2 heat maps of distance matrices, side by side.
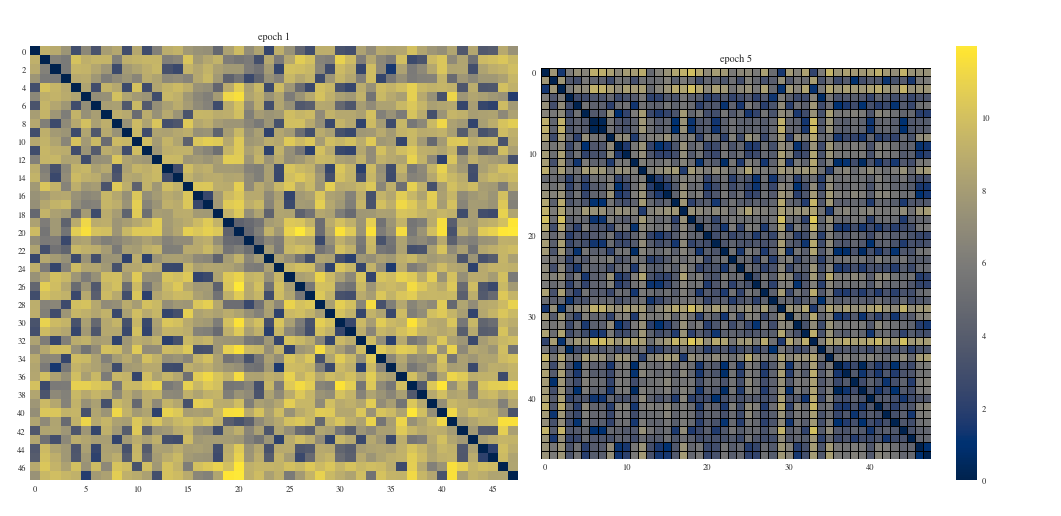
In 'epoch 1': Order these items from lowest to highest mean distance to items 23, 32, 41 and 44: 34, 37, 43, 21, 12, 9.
9, 21, 43, 34, 37, 12
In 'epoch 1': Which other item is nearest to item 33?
25
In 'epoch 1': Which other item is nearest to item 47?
5
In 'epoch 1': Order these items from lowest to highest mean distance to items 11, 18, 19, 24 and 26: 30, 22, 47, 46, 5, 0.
0, 30, 22, 5, 47, 46
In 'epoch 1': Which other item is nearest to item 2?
35
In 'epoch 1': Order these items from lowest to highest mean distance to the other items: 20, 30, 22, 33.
22, 30, 33, 20
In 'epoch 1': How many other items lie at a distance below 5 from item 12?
3
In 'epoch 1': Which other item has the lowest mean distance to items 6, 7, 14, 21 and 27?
23
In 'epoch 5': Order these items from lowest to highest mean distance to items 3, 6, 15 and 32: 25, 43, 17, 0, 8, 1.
25, 43, 1, 8, 17, 0
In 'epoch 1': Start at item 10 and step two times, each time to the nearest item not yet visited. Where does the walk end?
46
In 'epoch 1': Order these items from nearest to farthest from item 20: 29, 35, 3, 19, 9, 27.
19, 3, 35, 29, 9, 27
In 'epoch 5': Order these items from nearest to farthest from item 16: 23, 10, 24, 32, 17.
32, 10, 24, 23, 17
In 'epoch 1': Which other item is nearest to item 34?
3
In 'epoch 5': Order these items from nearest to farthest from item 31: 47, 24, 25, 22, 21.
47, 25, 21, 24, 22
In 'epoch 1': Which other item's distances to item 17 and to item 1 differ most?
37
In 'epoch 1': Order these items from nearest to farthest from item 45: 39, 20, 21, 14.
21, 39, 14, 20
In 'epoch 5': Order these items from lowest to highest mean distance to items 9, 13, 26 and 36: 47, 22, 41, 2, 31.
31, 47, 22, 41, 2
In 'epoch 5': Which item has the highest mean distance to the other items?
33
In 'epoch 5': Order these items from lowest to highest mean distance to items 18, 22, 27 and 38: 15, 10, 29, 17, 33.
10, 15, 17, 29, 33
